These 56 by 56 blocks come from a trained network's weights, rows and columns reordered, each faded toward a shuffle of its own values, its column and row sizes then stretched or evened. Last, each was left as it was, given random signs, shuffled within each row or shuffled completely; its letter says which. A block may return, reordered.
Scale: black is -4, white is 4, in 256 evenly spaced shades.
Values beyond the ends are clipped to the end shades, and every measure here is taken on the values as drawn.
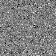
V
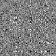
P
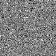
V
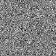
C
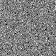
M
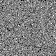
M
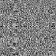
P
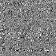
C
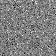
M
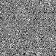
V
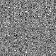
C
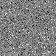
M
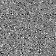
V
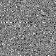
V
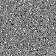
M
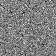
M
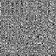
P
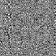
P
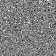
V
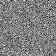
M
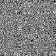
P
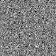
C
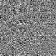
P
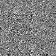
C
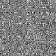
P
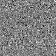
V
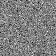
M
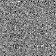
C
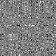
P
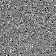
M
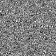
V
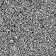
M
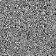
C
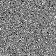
M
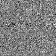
V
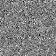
V
